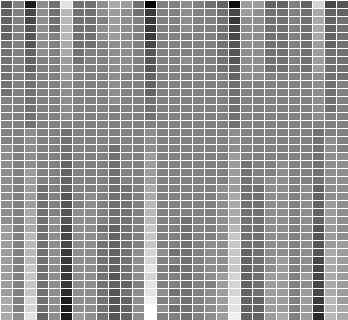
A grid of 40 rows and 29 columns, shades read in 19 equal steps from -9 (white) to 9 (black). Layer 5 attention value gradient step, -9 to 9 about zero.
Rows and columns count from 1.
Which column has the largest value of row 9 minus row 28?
13
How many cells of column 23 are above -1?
22
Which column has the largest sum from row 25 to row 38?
6
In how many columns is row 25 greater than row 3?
8
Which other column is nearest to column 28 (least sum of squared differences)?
1
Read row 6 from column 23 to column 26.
1 1 0 1
